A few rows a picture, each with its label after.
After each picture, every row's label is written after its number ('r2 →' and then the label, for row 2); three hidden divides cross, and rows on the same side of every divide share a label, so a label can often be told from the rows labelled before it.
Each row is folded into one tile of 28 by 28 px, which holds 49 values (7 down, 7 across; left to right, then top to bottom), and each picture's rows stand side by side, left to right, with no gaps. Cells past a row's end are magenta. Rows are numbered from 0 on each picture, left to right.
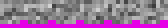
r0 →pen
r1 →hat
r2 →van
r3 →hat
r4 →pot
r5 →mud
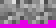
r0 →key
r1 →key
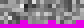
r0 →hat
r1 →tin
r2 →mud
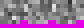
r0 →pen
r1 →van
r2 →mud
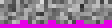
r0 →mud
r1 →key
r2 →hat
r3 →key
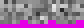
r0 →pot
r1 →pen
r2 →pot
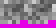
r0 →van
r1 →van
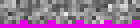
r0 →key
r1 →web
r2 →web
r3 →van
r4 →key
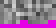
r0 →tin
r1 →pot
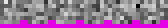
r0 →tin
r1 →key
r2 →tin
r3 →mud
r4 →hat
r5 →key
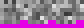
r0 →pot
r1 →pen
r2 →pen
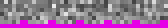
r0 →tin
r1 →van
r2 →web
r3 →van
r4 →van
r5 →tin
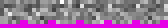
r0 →web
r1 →web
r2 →tin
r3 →van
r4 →van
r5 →van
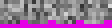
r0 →hat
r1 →pot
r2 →web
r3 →tin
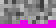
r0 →pot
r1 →mud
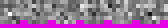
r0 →web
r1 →pot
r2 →van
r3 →pot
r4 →tin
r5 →pen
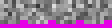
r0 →pot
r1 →van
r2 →key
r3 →tin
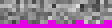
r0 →key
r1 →pot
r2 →hat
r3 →mud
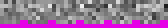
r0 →pot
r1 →hat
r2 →pen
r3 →van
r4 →van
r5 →hat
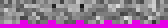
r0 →tin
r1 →hat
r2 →hat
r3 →pen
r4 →pen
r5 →key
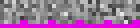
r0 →tin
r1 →tin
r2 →web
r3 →pot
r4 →web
